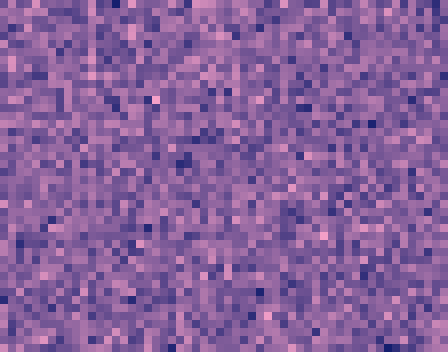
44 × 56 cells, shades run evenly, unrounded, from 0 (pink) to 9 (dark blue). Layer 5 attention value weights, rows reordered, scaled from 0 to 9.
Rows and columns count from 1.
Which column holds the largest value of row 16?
47
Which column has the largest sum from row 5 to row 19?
38
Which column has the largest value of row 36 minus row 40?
37
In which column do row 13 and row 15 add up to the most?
19
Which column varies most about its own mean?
17
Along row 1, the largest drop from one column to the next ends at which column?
25
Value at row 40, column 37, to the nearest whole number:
2
